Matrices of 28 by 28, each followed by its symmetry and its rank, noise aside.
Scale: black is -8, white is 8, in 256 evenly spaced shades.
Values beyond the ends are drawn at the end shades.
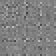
antisymmetric, rank four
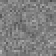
no symmetry, rank eight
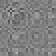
symmetric, rank four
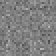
antisymmetric, rank six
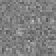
no symmetry, rank six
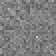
symmetric, rank eight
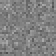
no symmetry, rank six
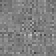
no symmetry, rank four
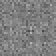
antisymmetric, rank eight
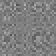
no symmetry, rank four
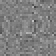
no symmetry, rank six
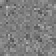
symmetric, rank six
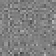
antisymmetric, rank four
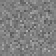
no symmetry, rank eight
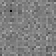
symmetric, rank six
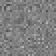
symmetric, rank six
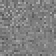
no symmetry, rank eight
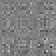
antisymmetric, rank four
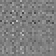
antisymmetric, rank four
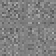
no symmetry, rank six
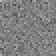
no symmetry, rank eight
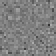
symmetric, rank eight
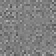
no symmetry, rank eight
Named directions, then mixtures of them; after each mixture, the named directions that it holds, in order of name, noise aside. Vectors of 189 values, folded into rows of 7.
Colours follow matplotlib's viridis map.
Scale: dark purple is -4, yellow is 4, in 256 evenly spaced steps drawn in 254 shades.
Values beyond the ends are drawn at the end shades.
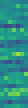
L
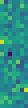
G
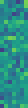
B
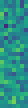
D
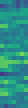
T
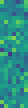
B, G.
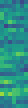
D, L, T.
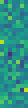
G.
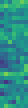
D, T.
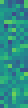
B, D, L.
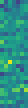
B, G, T.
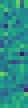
D, G, T.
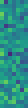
D, G.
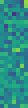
B, D.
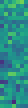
B, D, T.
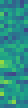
D, T.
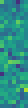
B, G, T.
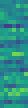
L.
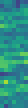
T.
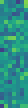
B.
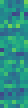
B, L.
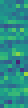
B, L.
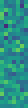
D.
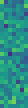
B, D, G.
